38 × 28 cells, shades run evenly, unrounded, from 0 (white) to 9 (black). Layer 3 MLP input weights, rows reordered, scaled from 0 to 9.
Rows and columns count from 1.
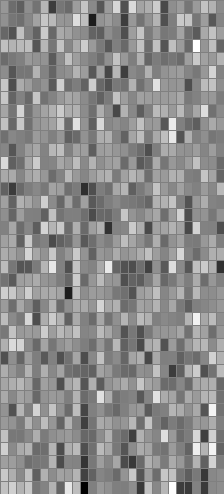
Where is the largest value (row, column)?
38, 11
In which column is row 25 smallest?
25
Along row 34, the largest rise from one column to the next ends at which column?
26
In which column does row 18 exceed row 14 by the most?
14
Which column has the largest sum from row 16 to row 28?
24
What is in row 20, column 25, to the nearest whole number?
5
